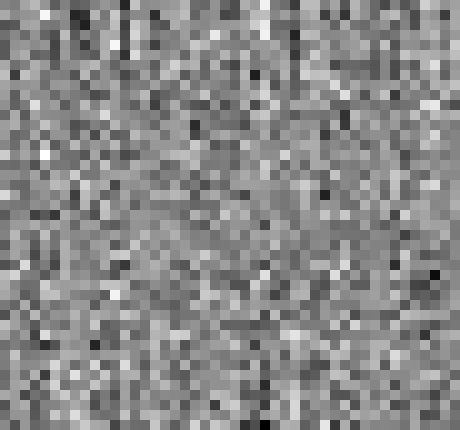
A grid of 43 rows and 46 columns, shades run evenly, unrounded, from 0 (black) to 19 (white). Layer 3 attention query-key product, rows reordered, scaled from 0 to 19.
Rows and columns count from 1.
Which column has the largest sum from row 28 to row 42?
30
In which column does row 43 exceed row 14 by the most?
33
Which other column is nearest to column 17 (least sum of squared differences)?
29
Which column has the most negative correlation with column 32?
13
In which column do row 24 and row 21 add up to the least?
41
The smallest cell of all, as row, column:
43, 27
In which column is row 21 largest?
11
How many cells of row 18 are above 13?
4
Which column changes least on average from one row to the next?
38
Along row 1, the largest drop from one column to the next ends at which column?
28
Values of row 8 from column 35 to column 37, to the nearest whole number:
10 8 9
